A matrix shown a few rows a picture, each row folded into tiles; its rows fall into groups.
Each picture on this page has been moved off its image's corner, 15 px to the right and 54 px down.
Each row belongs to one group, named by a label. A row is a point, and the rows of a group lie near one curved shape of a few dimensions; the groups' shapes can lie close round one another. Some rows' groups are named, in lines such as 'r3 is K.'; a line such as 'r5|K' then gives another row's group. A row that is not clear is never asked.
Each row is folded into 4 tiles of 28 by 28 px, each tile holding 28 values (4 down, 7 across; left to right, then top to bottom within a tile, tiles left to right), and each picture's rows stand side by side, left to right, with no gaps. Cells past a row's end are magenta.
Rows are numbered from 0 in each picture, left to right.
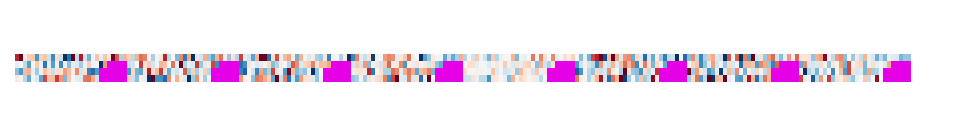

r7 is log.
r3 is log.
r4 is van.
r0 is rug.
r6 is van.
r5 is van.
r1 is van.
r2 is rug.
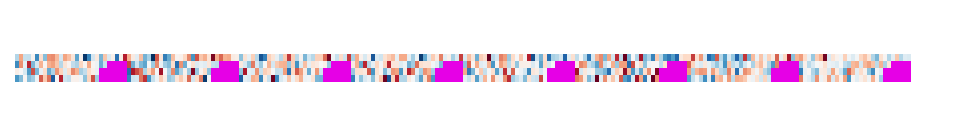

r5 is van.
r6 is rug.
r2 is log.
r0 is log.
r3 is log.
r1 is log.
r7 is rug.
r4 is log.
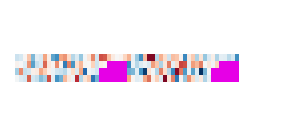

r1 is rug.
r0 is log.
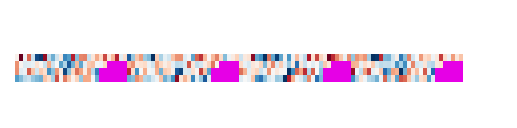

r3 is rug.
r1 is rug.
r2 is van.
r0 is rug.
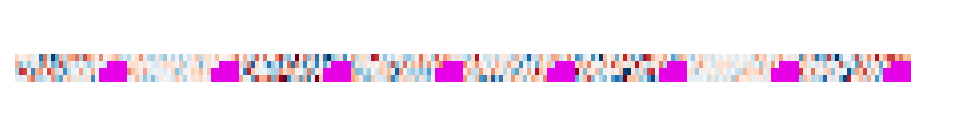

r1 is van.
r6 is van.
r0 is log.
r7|van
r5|rug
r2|log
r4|van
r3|log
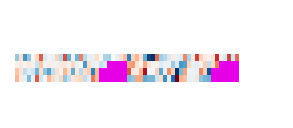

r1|rug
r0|van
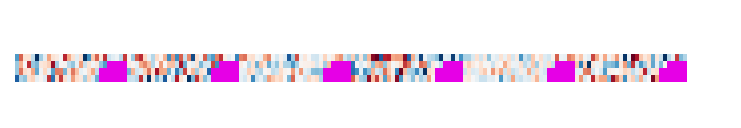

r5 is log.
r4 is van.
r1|van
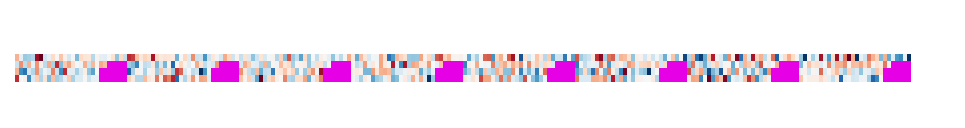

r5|rug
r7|rug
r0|log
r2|van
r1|rug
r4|rug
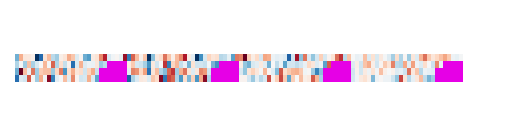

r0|log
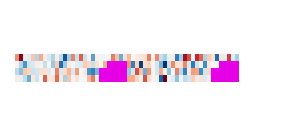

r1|log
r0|rug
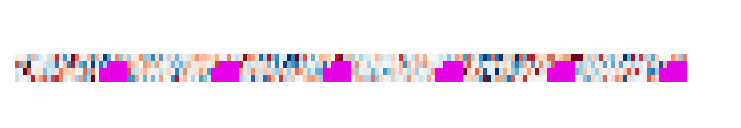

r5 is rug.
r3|van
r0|log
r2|rug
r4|van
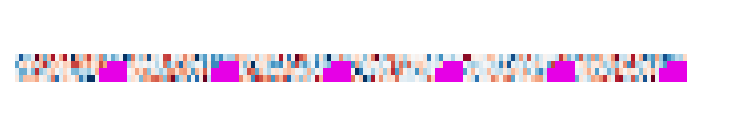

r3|log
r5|log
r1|log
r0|rug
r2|log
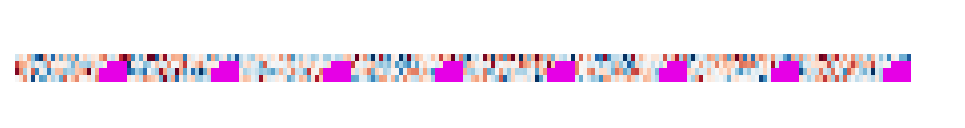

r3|rug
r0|van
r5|rug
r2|van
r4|rug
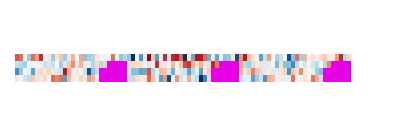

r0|rug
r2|rug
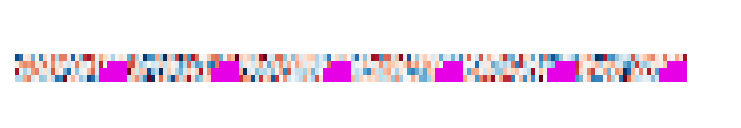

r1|van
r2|log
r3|rug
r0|rug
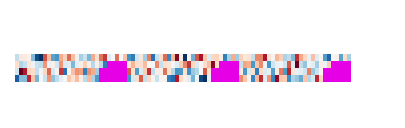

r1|rug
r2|log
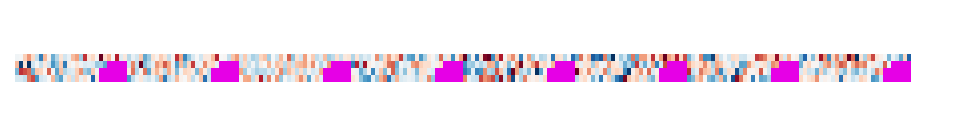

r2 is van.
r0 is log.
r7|rug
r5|van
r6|rug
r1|log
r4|rug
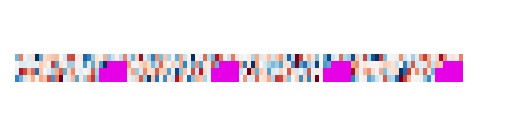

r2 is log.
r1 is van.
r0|log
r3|rug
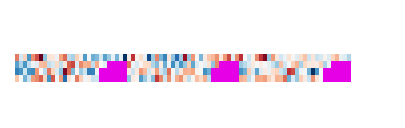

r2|rug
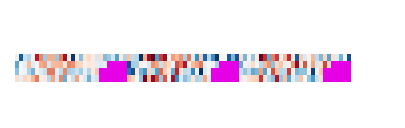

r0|rug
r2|rug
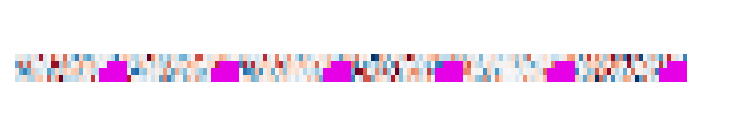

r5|van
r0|log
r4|van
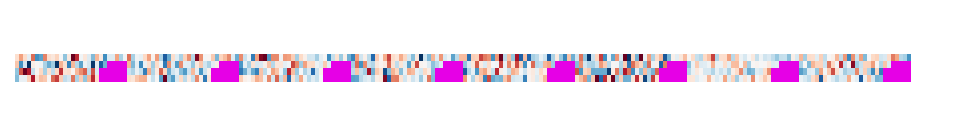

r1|log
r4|van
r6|van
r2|rug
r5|van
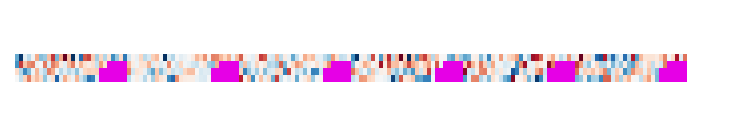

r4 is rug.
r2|log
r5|rug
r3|rug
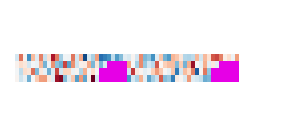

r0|log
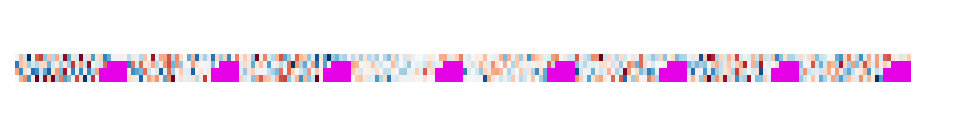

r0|van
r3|van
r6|van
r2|log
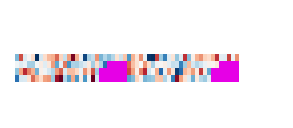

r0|log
